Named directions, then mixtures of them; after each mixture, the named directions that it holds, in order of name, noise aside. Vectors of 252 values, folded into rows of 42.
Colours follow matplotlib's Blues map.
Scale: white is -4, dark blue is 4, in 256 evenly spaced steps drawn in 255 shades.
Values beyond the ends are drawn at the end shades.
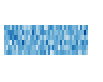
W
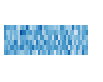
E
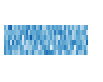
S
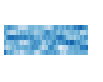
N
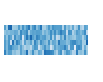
S.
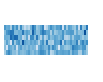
W.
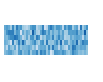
E, W.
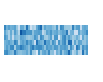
E.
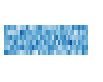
E, N.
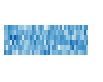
N, S, W.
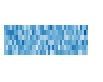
W.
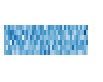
S, W.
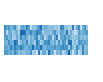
E.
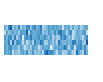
S.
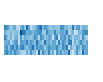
E.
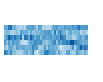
N, S.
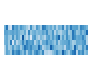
S.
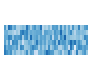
E, N, S.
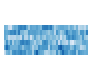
N, S.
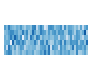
S, W.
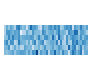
E.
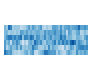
N, S.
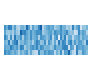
E, S.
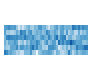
E, N.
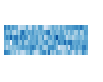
E, N, W.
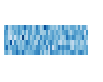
N, S, W.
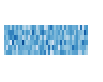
W.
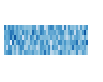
S, W.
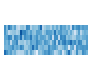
E, N, S.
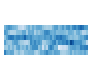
N.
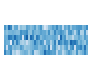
N, S, W.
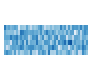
E, N, W.
